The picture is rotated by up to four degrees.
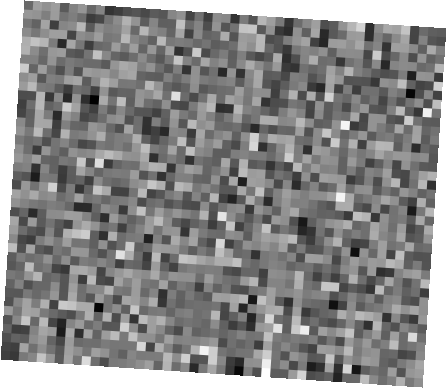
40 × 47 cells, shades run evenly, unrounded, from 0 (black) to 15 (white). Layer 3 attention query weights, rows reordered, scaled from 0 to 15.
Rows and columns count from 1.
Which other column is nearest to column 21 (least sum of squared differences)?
19
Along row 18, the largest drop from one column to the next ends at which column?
11
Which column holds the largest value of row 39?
30
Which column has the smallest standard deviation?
4
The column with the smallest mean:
45
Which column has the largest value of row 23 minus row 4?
24
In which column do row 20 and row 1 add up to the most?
37
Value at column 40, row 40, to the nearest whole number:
6
